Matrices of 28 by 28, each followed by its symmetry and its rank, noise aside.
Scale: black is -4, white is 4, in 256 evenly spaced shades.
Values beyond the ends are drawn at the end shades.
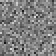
no symmetry, rank six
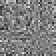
antisymmetric, rank eight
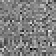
antisymmetric, rank eight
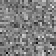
antisymmetric, rank eight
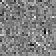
symmetric, rank eight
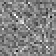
symmetric, rank eight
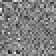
no symmetry, rank six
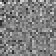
antisymmetric, rank six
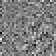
no symmetry, rank seven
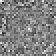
symmetric, rank eight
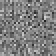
no symmetry, rank eight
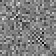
symmetric, rank seven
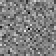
symmetric, rank eight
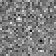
symmetric, rank seven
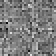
no symmetry, rank six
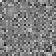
symmetric, rank seven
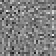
antisymmetric, rank eight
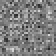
symmetric, rank six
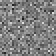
no symmetry, rank seven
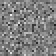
antisymmetric, rank eight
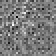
symmetric, rank six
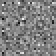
antisymmetric, rank six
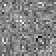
symmetric, rank eight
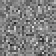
no symmetry, rank six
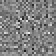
antisymmetric, rank six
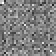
symmetric, rank eight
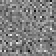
antisymmetric, rank six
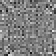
antisymmetric, rank six
